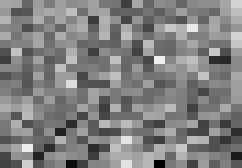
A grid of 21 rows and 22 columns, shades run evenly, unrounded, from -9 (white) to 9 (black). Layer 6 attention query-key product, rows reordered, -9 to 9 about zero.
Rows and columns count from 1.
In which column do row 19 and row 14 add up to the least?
3
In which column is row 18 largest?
21
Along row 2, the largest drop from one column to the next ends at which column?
4
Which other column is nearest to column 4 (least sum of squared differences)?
22
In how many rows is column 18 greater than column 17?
12
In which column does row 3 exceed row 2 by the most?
9
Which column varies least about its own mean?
5
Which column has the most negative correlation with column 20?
11
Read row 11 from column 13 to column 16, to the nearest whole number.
1 -2 3 2
